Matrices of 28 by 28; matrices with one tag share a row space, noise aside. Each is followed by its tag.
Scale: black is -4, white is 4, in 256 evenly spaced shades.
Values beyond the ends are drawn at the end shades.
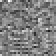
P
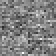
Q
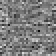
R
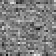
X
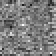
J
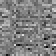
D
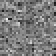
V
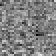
Q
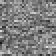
R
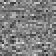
X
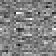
D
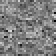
V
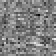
X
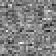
V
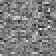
P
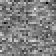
R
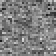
R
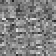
X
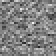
Q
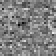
J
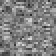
D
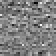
P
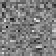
X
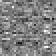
D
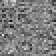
J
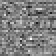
Q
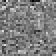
X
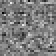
Q
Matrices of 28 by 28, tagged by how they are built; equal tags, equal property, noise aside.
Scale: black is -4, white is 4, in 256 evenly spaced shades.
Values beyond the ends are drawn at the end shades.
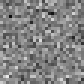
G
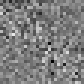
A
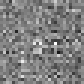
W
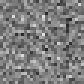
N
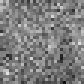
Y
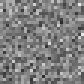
G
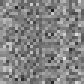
N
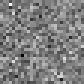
G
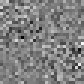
A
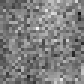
Y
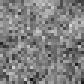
Y
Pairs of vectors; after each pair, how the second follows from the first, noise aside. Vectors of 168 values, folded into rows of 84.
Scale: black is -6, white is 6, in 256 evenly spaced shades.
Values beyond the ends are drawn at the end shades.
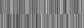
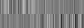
wrapped around, negated, partly zeroed.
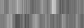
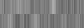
shrunk.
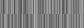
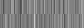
partly zeroed.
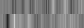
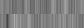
shrunk.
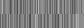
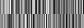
reversed, scaled up.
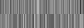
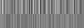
wrapped around, negated, partly zeroed.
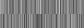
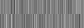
wrapped around, negated, shrunk.
